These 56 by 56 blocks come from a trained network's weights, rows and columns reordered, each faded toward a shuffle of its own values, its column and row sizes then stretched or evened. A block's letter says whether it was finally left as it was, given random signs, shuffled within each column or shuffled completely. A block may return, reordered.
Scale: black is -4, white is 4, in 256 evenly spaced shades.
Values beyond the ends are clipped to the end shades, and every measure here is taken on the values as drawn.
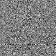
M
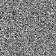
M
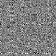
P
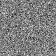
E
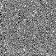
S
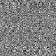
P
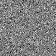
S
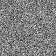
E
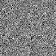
P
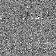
M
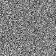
S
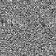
P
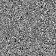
S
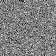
E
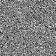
M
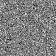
E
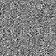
P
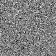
E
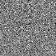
M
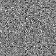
M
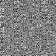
P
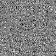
M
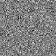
P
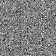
S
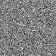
S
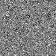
S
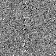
S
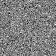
E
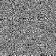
P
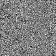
S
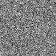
S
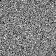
E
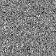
M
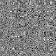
P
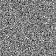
E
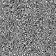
S
